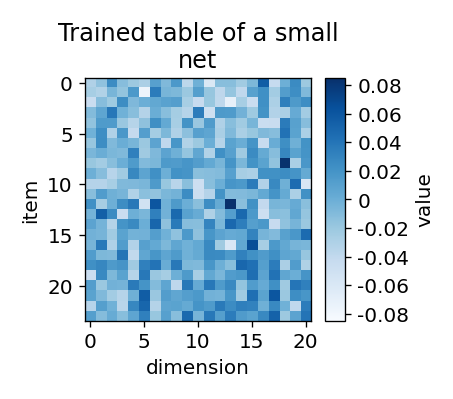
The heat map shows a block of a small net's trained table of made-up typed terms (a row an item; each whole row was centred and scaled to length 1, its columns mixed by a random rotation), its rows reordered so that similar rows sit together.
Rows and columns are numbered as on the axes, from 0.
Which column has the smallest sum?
0
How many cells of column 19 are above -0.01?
21
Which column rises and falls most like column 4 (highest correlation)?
13
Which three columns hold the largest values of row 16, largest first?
15, 1, 11
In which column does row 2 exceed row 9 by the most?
3
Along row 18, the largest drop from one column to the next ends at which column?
18
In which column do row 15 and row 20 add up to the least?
8
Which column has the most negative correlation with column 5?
6
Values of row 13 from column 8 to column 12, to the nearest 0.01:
0.05 0.01 0 -0.03 -0.01
